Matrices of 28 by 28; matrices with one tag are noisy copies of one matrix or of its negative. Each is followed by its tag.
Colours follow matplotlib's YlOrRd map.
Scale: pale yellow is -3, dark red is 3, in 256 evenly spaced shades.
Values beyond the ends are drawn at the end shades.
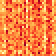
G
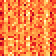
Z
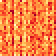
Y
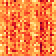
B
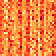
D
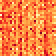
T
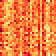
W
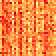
T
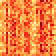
B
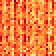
Y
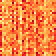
T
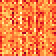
T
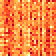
W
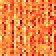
Y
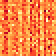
D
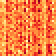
G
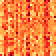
Z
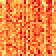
G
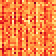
T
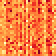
G
